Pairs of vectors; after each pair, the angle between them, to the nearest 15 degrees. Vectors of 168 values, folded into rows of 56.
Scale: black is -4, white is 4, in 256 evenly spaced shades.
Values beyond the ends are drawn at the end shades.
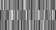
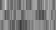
90 degrees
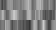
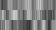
15 degrees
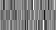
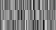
135 degrees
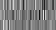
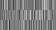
135 degrees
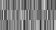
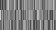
120 degrees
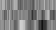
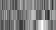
150 degrees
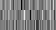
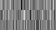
15 degrees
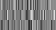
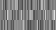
60 degrees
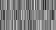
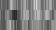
60 degrees
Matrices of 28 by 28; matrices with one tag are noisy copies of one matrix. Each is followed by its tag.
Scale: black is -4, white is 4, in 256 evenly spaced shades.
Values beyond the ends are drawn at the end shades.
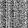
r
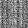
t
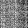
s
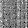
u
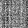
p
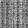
t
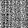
p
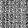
p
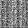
t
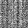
t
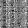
r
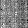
s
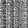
r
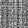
t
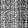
s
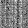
t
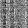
r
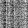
r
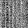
p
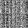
p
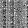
r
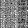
s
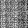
s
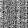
u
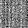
p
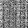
u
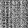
p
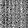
p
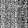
s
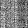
s
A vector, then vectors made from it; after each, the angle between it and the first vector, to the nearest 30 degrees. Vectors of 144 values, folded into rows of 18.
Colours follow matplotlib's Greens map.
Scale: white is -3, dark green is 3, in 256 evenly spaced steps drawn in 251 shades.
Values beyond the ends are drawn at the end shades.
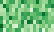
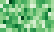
90 degrees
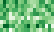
90 degrees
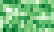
120 degrees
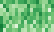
30 degrees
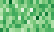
90 degrees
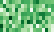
30 degrees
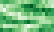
90 degrees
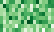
30 degrees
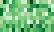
120 degrees
